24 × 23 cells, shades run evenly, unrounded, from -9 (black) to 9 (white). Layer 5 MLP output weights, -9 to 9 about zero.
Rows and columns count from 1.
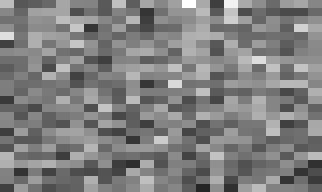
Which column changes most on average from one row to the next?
21
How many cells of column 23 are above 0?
15
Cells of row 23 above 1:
5
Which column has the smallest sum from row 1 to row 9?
8
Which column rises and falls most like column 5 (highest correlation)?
17
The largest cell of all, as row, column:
1, 14
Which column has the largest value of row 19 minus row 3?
11
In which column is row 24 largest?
19
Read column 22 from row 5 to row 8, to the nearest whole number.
-2 -1 0 1
